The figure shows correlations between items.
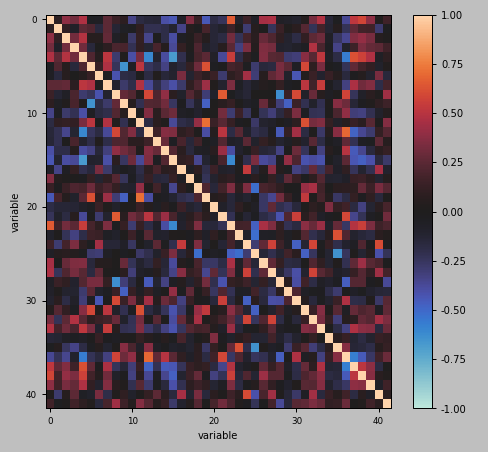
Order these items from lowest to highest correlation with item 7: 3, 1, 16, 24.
16, 24, 3, 1
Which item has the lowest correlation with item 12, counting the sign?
4
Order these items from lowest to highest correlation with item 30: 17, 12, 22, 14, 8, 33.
22, 33, 17, 14, 12, 8
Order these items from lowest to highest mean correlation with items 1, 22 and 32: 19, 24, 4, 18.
19, 24, 18, 4
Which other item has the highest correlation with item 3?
32
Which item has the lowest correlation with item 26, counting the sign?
15
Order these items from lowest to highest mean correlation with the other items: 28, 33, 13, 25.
25, 28, 13, 33
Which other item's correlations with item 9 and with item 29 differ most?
5
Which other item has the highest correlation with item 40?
24
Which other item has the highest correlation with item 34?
20
